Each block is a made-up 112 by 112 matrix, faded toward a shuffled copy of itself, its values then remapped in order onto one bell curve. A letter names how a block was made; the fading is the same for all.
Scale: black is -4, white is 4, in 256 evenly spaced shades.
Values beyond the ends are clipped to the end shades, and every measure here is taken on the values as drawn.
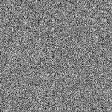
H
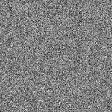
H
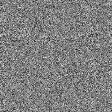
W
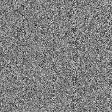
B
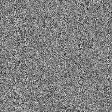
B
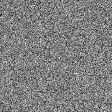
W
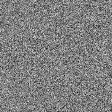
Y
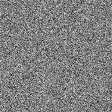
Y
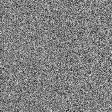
Y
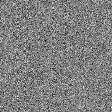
B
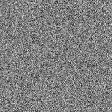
H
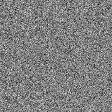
H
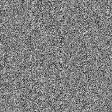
W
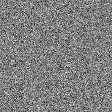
Y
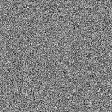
H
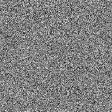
W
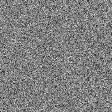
Y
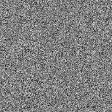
W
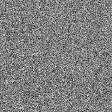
W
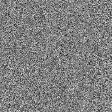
B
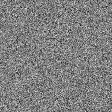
Y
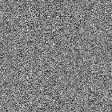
W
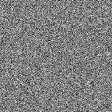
H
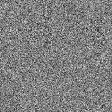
H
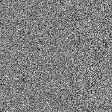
B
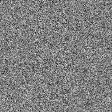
Y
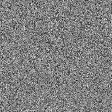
W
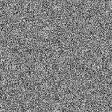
H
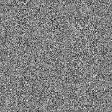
W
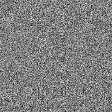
W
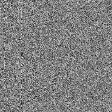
B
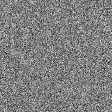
Y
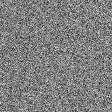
Y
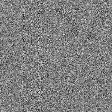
B
